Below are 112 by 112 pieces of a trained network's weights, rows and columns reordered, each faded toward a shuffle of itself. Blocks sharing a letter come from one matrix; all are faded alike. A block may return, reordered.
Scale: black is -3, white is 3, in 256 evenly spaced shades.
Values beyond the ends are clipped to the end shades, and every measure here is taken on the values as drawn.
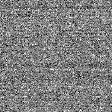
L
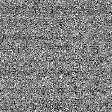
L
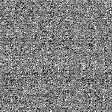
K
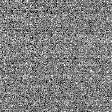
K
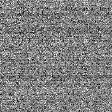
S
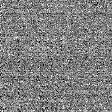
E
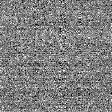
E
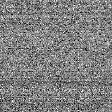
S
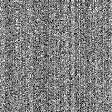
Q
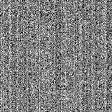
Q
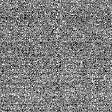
E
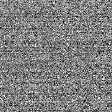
S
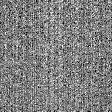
Q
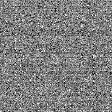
L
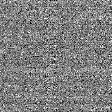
K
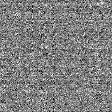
E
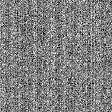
Q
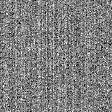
Q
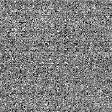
K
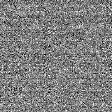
L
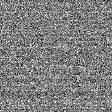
L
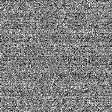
S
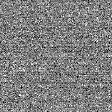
K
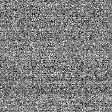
S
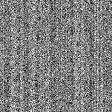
Q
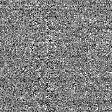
L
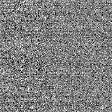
K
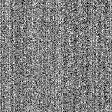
Q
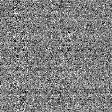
K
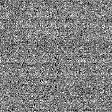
L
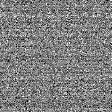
S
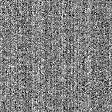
Q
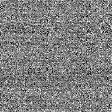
K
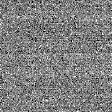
K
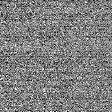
S
